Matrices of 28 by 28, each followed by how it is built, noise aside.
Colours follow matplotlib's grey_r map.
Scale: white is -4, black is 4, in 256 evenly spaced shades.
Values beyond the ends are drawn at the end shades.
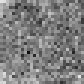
smooth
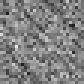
Toeplitz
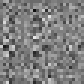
low rank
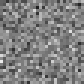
noise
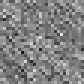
Toeplitz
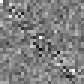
banded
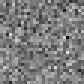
noise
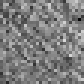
Toeplitz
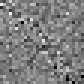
banded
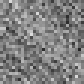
Toeplitz
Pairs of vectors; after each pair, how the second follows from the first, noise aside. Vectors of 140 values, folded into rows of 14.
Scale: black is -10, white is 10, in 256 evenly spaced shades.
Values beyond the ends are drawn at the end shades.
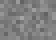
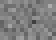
reversed, negated.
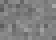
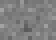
negated, partly zeroed.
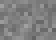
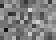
wrapped around, scaled up.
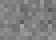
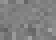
reversed, partly zeroed.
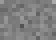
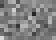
reversed, scaled up.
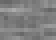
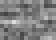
wrapped around, scaled up.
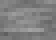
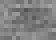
reversed, negated.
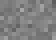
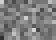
reversed, scaled up.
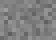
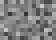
wrapped around, scaled up.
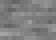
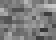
reversed, scaled up.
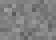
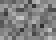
reversed, scaled up.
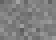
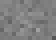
negated, partly zeroed.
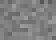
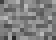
reversed, scaled up.
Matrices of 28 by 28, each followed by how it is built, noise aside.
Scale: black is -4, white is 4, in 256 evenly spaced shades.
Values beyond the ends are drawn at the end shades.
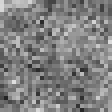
smooth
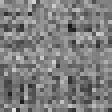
blocks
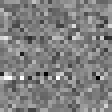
uneven rows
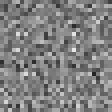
repeating columns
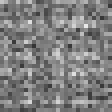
blocks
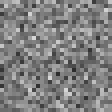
repeating columns
